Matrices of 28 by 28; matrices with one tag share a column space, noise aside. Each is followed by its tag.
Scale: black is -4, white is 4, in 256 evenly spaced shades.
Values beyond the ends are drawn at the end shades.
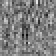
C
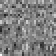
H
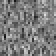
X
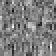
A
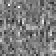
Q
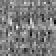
Q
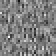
X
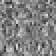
H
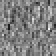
A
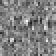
Q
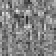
C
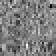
H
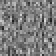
Q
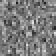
Q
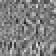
H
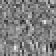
H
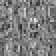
A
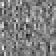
A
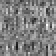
A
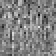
C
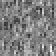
A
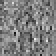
Q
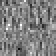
A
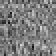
H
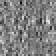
Q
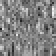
A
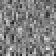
X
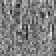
C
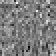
H
